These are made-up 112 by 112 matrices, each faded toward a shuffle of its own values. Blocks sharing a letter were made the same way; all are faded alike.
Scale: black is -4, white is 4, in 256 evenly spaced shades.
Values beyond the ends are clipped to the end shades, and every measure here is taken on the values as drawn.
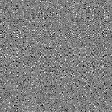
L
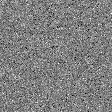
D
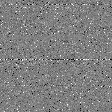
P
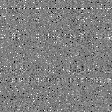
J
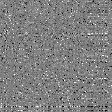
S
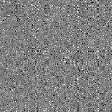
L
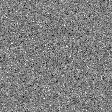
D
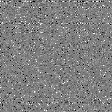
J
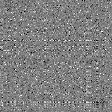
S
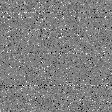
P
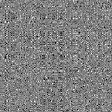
L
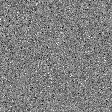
D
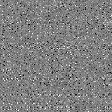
S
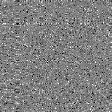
S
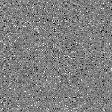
S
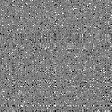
L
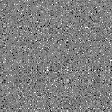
S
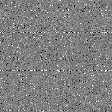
S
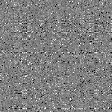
S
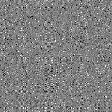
L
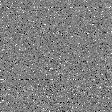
P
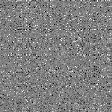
S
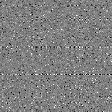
J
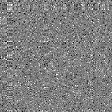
L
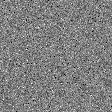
D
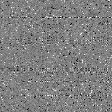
J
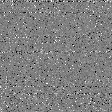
P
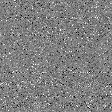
P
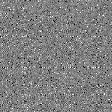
S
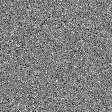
D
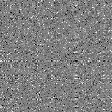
S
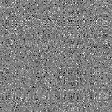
L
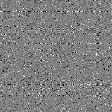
S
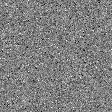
D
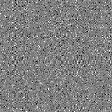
L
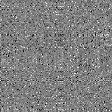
S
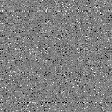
J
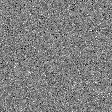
D
